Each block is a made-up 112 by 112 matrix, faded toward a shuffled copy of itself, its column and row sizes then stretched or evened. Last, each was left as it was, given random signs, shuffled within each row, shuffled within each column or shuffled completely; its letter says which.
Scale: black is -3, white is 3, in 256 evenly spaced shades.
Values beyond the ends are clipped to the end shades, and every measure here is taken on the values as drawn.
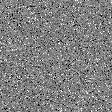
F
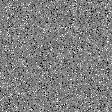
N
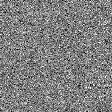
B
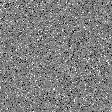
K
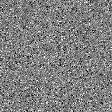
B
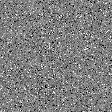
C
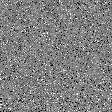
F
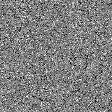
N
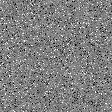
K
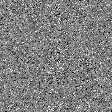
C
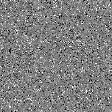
B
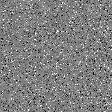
N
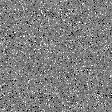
F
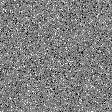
K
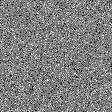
K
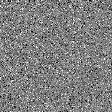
B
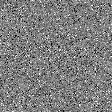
C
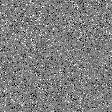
C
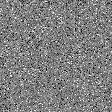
K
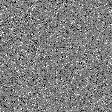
N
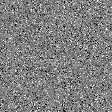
N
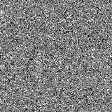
B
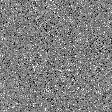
N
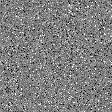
N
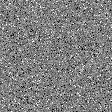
K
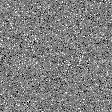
K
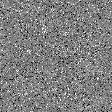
C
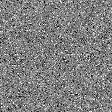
F
